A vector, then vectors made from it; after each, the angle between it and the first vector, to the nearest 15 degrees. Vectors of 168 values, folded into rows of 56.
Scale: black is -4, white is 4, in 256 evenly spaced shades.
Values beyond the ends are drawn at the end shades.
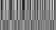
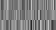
60 degrees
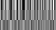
15 degrees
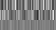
60 degrees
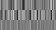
60 degrees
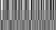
150 degrees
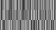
45 degrees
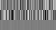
75 degrees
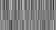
150 degrees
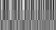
165 degrees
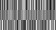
120 degrees
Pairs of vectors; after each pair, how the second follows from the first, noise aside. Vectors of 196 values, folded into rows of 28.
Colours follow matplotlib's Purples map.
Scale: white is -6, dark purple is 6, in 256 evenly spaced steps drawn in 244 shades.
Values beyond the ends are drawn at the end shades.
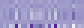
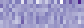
wrapped around, negated.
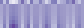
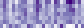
reversed, scaled up.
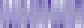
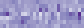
wrapped around.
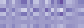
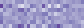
wrapped around.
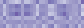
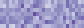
wrapped around, negated.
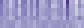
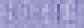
wrapped around, shrunk.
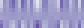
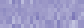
wrapped around, shrunk.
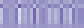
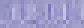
reversed, shrunk.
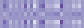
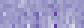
wrapped around, partly zeroed.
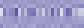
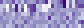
wrapped around, scaled up.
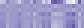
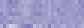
reversed, shrunk.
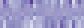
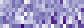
wrapped around, scaled up.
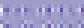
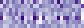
reversed, scaled up.
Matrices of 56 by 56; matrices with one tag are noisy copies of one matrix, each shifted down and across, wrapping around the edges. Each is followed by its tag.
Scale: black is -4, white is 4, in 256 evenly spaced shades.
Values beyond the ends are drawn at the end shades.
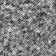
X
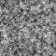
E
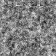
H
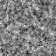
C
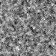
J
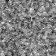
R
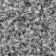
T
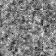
H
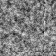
C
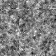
H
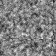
T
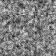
T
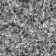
C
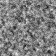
J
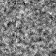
X
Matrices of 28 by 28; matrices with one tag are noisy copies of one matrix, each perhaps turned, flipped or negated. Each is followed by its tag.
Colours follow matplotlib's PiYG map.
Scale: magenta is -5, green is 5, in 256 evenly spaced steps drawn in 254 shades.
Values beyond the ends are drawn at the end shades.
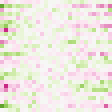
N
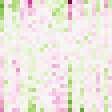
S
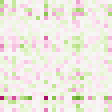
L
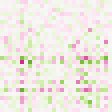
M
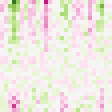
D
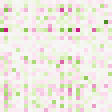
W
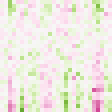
D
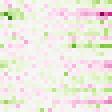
D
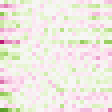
S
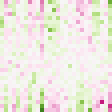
S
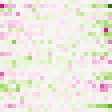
N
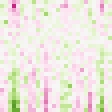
D
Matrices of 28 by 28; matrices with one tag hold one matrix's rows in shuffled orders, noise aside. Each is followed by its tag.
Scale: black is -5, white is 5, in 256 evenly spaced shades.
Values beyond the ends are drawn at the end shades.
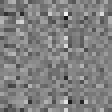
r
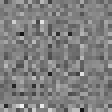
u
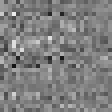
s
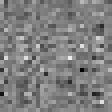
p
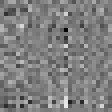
r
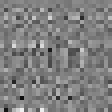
u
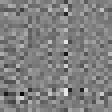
r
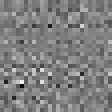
u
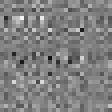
u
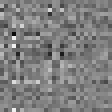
s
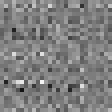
u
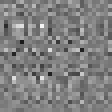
u
